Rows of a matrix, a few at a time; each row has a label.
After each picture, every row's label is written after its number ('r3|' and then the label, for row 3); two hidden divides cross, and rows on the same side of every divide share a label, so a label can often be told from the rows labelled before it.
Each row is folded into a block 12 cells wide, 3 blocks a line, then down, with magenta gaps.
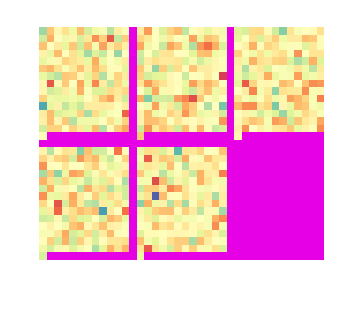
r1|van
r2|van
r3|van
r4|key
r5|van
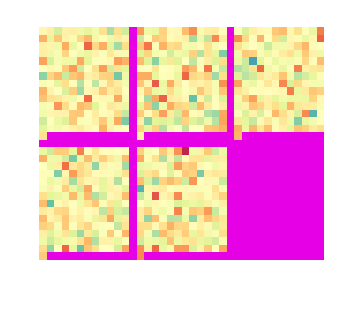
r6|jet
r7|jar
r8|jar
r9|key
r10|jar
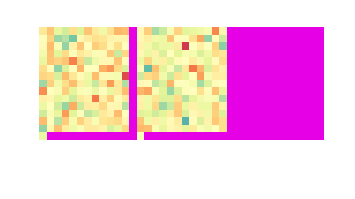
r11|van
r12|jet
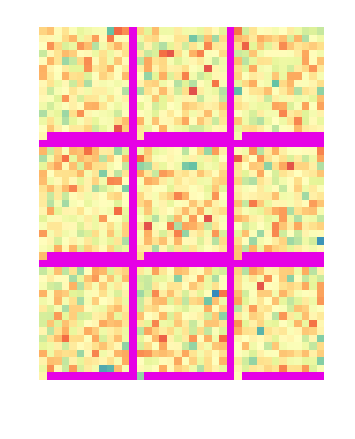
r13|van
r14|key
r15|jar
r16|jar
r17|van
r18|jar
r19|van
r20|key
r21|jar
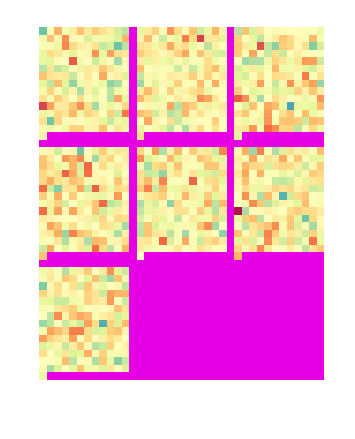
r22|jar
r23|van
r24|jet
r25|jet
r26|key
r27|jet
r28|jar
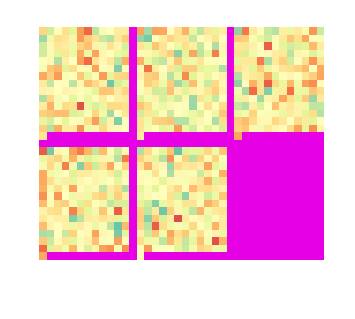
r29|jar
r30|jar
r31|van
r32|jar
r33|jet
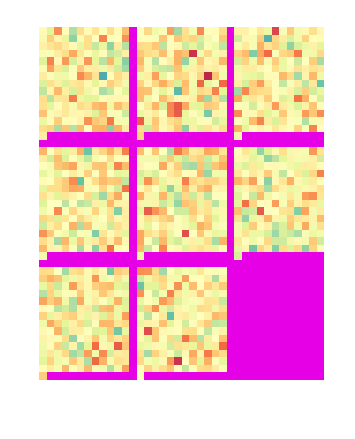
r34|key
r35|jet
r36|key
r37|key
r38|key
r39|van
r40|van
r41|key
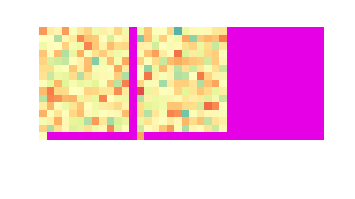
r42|jar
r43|jet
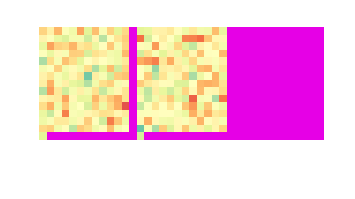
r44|key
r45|van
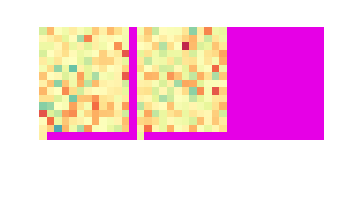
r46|van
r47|jet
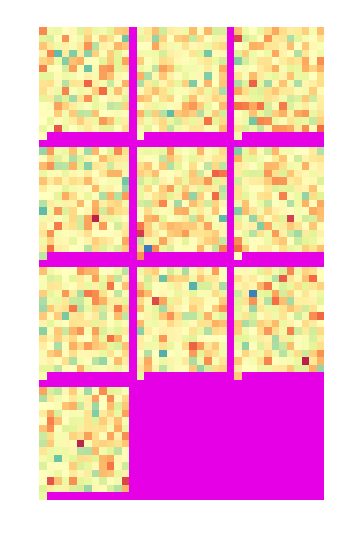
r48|jet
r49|key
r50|jar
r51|van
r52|jar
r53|key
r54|key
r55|van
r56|van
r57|van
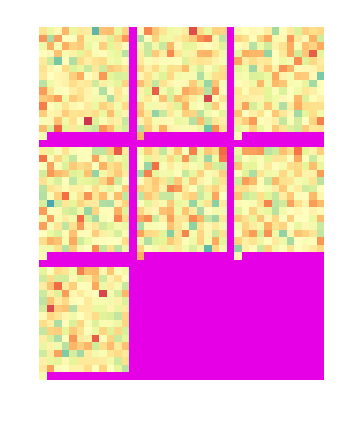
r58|jar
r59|van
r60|jet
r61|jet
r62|key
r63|van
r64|key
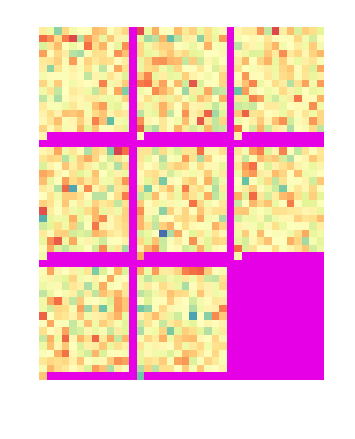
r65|jet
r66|key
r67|key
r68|van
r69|jet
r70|jar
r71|van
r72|key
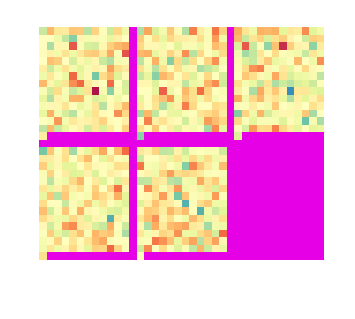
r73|van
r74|van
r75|jar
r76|jet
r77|key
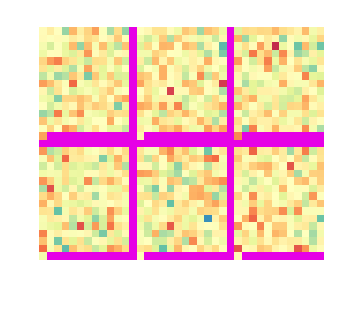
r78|van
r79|jar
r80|jar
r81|jar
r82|jet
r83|jar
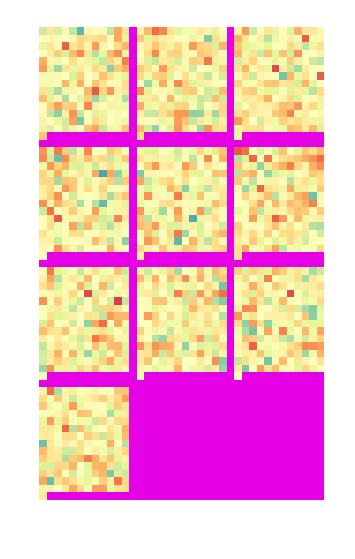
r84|jet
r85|jar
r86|van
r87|jar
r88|jet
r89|jet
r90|van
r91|jet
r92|jar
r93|van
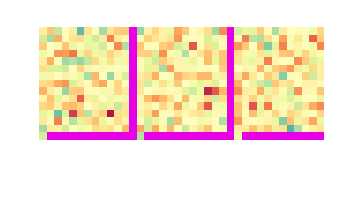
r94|jet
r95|jar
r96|jet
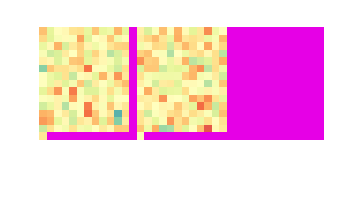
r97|key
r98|jar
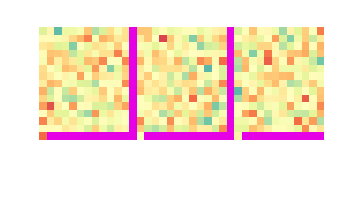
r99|jet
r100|jet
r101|key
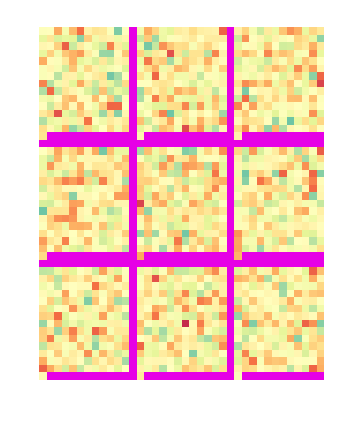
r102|key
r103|key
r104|van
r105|key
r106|jet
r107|jar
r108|jar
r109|jet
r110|van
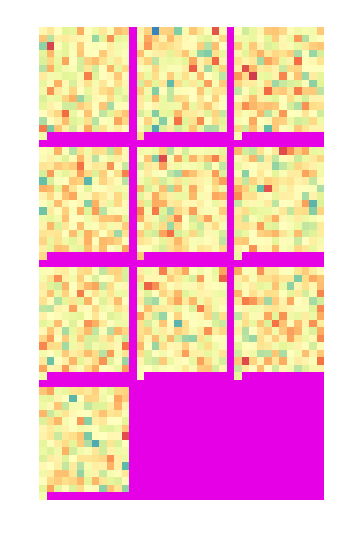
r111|key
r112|jet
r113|jar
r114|key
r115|jet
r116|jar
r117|jar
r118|jar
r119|van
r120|van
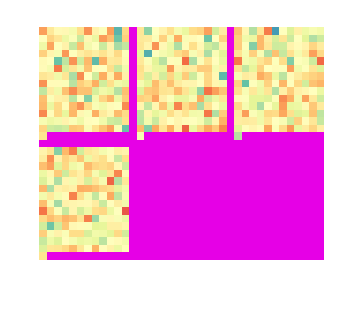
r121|jar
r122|jar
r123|jet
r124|jet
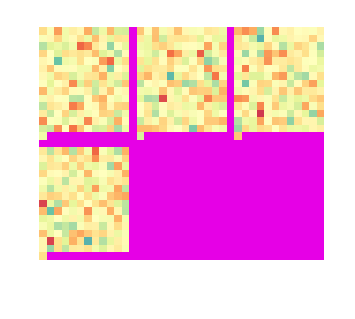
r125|jar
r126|key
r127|key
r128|jet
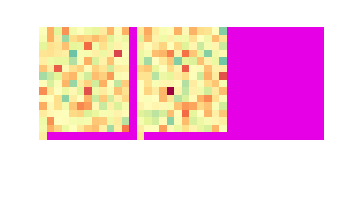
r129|jet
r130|key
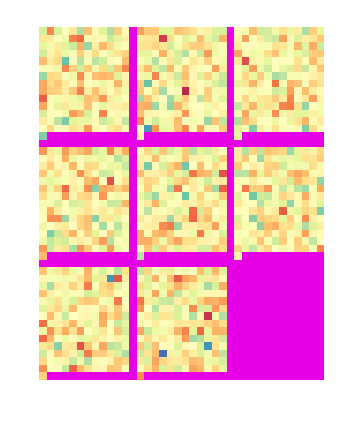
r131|jet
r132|jar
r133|van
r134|jar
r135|van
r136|key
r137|jar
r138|jet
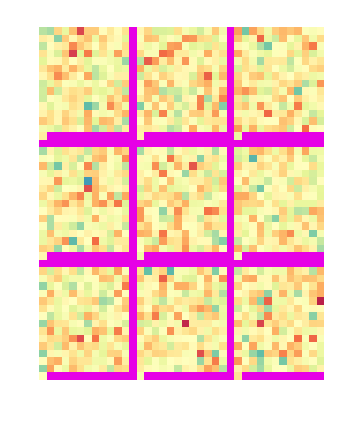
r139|key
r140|van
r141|jar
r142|van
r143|jar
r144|jar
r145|van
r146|jar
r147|jet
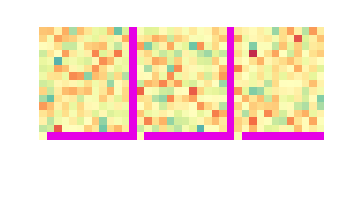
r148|jar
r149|van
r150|jet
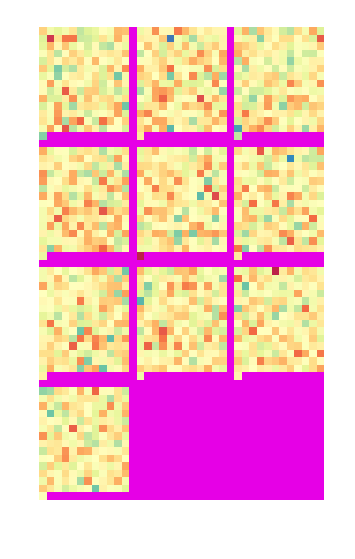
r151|van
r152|key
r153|van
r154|jar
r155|key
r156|jar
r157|van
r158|key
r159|key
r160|key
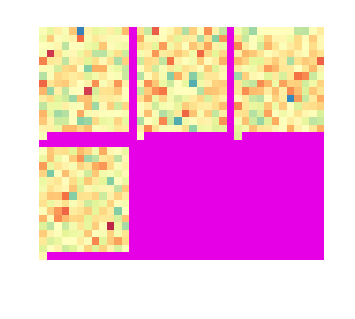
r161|jet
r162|key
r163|jet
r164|key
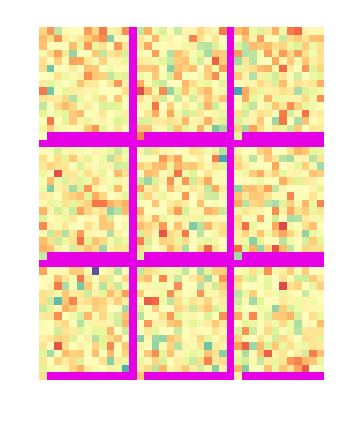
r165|jet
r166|jet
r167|key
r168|jet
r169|jar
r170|jar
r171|jar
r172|van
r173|jar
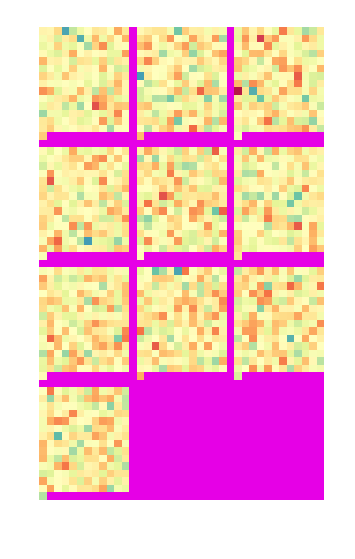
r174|van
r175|jet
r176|jet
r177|jet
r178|van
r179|key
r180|van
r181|jet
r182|jar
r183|van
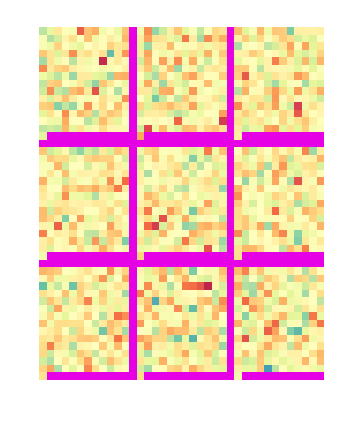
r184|key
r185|van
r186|jar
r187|jet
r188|jar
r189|jar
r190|key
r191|jar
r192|key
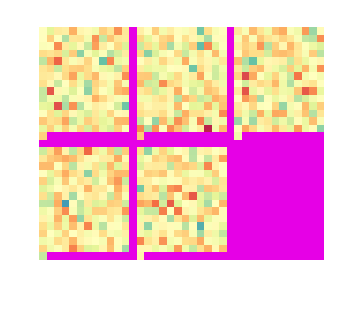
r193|van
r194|jar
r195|jar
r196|jar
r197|jar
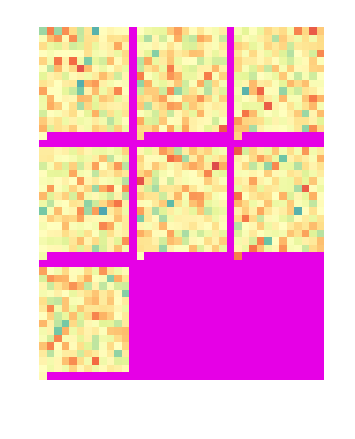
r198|jet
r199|key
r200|van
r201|key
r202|jet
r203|key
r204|jar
